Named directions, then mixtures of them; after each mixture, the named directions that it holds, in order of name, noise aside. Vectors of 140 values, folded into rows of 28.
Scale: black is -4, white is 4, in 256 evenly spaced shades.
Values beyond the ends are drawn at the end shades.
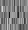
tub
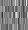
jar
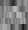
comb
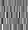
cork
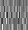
cork.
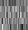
comb, cork.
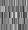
jar, tub.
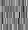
cork, jar.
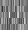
tub.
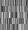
jar, tub.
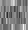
comb, cork.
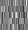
jar, tub.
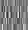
cork, tub.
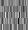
cork, jar.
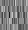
jar, tub.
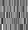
cork, tub.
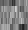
comb, tub.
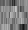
comb, tub.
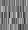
jar, tub.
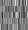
jar.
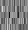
tub.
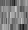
comb, tub.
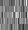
comb, jar.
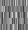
jar, tub.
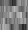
comb.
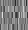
jar.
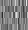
jar.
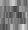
comb.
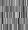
cork, jar.
